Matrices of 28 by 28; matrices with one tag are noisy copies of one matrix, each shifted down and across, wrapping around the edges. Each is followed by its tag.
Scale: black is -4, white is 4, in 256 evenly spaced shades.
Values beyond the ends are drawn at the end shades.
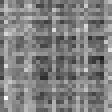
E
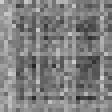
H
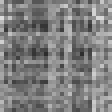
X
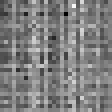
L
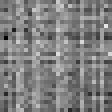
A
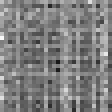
L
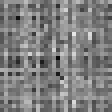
L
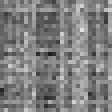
H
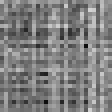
L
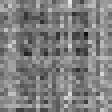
E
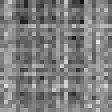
E
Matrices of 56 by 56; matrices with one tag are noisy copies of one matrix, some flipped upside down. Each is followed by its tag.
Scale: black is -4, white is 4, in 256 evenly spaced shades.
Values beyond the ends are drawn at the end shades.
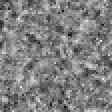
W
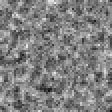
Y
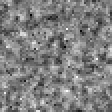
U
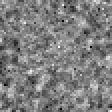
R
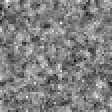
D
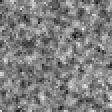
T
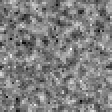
T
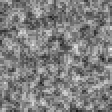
U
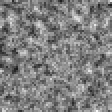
R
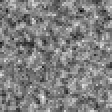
T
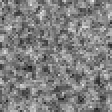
T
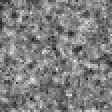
W
